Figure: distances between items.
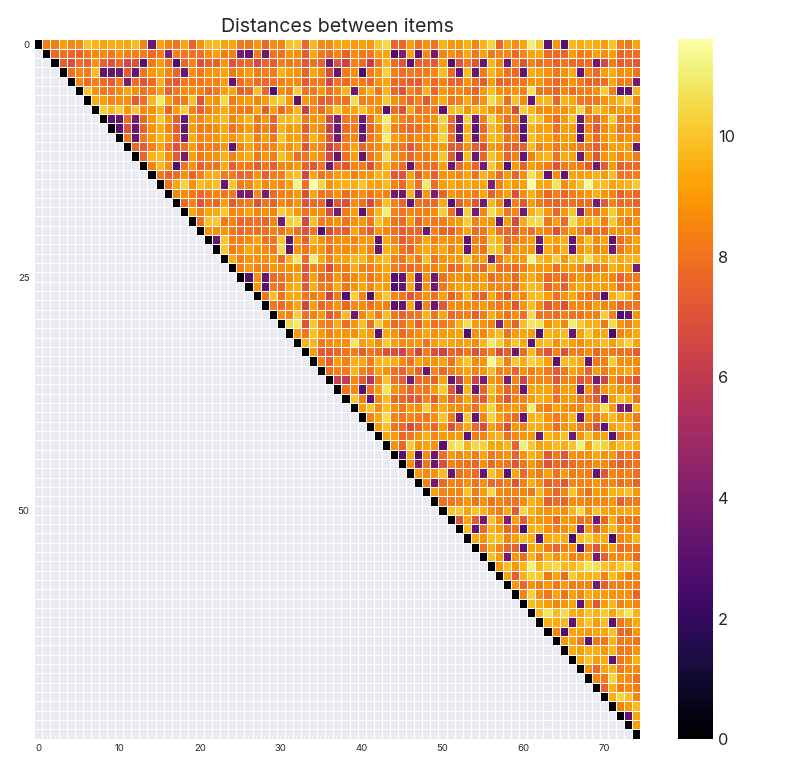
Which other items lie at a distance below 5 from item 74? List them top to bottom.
4, 11, 24
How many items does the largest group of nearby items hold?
12
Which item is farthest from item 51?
43
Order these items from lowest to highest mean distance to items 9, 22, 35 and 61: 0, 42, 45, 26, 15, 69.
42, 45, 69, 26, 0, 15
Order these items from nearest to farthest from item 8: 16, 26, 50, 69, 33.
69, 33, 16, 26, 50
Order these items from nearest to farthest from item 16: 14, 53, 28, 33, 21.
28, 33, 14, 21, 53
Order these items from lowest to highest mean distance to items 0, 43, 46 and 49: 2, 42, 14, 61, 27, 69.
2, 14, 69, 27, 42, 61
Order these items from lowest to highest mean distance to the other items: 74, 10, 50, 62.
10, 74, 62, 50
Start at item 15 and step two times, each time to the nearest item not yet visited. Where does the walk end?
56
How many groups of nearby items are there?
15
